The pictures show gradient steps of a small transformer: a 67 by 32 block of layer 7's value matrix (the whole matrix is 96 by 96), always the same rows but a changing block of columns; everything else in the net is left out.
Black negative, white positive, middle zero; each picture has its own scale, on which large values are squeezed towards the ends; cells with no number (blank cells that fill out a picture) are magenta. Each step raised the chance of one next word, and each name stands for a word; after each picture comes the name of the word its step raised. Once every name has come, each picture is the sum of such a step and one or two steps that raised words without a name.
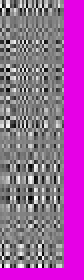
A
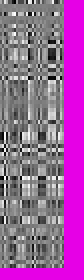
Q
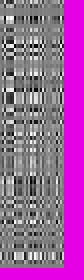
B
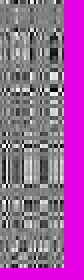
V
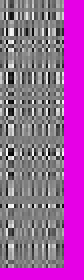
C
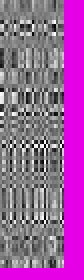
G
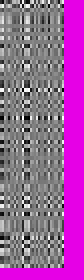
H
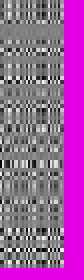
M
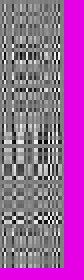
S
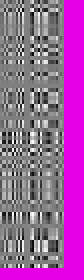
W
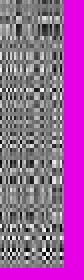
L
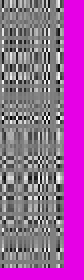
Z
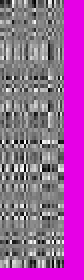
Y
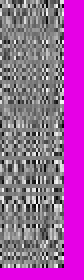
A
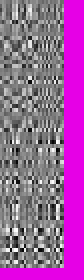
M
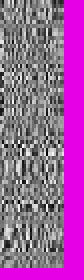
C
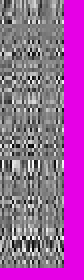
M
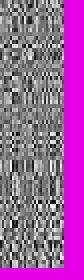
B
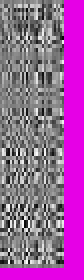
C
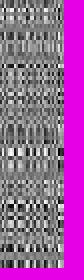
C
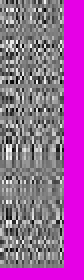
B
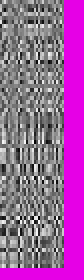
S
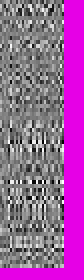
A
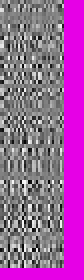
Z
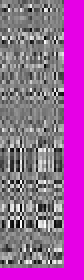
V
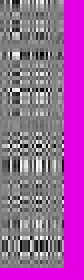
V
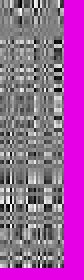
A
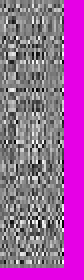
S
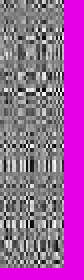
V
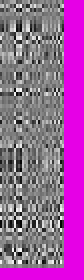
V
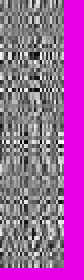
S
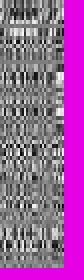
C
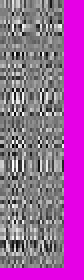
G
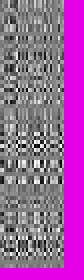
L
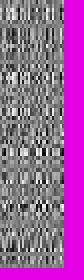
C
